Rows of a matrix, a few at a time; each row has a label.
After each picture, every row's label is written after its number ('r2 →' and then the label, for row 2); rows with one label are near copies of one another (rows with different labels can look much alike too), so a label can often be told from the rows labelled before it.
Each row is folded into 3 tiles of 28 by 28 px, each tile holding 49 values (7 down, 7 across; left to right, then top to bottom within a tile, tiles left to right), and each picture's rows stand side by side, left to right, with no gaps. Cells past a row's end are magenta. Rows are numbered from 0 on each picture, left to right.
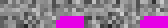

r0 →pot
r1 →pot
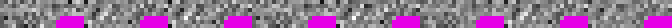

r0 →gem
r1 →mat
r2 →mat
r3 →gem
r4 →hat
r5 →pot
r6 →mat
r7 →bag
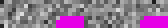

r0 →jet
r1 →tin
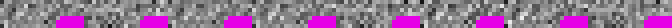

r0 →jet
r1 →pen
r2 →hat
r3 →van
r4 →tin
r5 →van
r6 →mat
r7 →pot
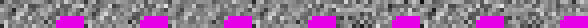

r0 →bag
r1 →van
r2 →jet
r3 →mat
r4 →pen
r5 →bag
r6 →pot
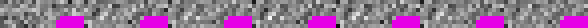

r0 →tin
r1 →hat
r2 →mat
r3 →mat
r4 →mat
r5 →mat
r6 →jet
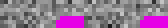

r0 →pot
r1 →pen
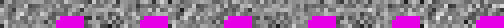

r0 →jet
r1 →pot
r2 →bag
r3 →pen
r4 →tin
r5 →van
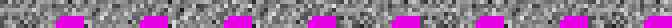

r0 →tin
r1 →hat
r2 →bag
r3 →jet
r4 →pot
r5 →tin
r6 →hat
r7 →pot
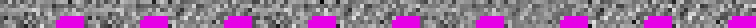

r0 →gem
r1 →gem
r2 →hat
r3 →tin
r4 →jet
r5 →tin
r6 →jet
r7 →hat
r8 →van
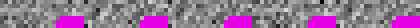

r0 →tin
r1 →bag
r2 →van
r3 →tin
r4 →jet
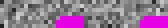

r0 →bag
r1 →pen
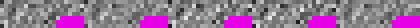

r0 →jet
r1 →van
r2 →hat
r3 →hat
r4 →van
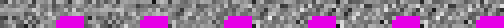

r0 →pot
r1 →gem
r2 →bag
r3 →hat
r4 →hat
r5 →hat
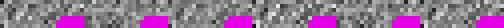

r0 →van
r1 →pot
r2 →jet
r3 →jet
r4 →tin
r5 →bag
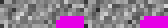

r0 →mat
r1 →jet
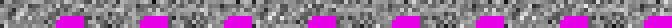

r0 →bag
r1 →tin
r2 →gem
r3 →mat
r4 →pen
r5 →pen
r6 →van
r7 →pen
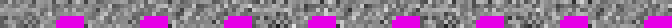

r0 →pot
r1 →bag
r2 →bag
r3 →pen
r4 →hat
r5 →pot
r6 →gem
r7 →mat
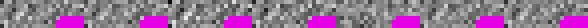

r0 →mat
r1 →jet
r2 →mat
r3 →bag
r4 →pot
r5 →bag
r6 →mat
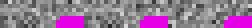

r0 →pot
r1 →pen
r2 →hat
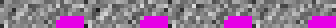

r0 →bag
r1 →bag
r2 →jet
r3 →hat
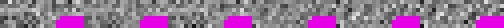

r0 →pot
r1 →pot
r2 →pen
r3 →hat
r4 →mat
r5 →jet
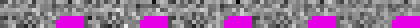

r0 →pot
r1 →gem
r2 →tin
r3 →pot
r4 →tin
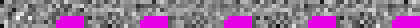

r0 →mat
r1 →gem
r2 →pot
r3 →pen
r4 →gem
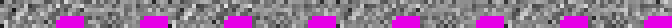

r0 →bag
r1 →tin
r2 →bag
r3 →tin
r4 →bag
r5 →pen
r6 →bag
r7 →gem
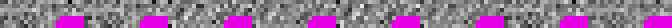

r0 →tin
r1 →tin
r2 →hat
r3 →van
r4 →jet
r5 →hat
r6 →tin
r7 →tin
